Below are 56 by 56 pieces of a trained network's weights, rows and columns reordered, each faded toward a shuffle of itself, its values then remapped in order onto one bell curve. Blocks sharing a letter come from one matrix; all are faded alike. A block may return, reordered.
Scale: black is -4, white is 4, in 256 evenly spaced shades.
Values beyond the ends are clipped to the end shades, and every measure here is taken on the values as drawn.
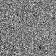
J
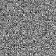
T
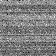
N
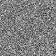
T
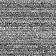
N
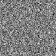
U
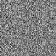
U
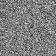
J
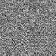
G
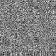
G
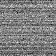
N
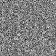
T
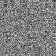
J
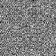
G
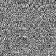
G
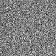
T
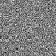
G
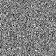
T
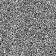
J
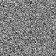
U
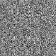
U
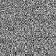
U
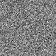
T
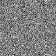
U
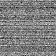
N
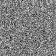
J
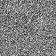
J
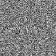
U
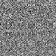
G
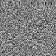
G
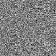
U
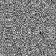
G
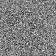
J
